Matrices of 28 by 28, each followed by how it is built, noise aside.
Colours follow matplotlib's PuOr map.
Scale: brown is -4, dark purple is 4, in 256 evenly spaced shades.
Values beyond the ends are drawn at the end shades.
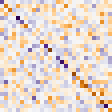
diagonal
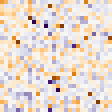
sparse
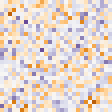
Hankel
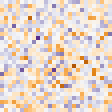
Hankel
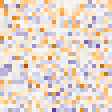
blocks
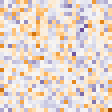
blocks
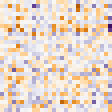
low rank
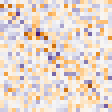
banded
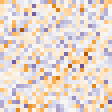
Hankel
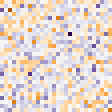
Hankel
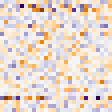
uneven rows
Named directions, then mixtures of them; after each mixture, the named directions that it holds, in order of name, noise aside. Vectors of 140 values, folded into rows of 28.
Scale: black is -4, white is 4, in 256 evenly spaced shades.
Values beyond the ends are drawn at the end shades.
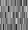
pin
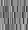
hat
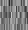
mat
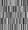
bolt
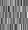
bolt, pin.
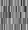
bolt, mat.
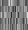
bolt, mat.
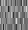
pin.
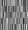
bolt.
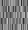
bolt.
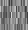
mat.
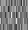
mat, pin.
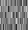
pin.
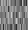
pin.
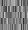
bolt.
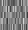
bolt.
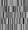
bolt, hat.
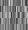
mat.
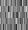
pin.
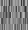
bolt, mat.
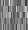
mat, pin.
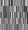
hat, mat.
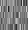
bolt, pin.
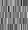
bolt, pin.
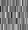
mat, pin.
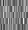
bolt, hat.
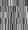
bolt, mat.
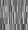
hat.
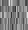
bolt, mat.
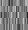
bolt, mat.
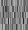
bolt, hat.
